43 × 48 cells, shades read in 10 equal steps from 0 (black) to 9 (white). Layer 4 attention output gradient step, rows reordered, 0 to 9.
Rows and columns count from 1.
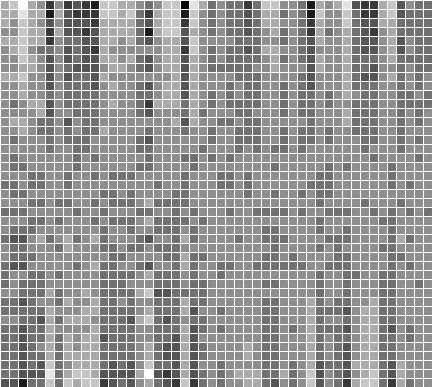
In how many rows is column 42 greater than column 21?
16
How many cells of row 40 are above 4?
26
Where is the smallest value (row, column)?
1, 21
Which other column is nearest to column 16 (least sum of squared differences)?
32
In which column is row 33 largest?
17
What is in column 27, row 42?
6
